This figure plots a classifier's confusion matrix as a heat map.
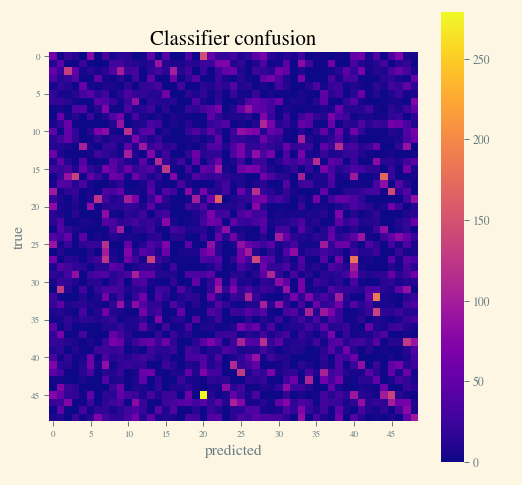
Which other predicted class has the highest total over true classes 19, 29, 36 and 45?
20
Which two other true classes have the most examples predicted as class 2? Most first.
16, 46
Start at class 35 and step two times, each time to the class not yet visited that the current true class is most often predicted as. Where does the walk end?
43
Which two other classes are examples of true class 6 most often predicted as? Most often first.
11, 48
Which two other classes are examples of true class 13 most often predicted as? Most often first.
10, 27
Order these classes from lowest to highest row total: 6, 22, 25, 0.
6, 22, 0, 25
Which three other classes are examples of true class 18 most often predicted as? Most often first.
45, 27, 0
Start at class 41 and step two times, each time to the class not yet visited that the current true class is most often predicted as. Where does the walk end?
30
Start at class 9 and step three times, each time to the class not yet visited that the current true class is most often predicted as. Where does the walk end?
27
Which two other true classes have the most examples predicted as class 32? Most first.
26, 43
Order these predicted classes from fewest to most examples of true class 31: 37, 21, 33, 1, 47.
21, 37, 33, 47, 1
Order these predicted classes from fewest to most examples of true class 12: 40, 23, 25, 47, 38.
23, 40, 25, 47, 38
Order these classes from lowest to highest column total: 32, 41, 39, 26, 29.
32, 39, 41, 29, 26
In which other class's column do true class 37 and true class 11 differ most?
33
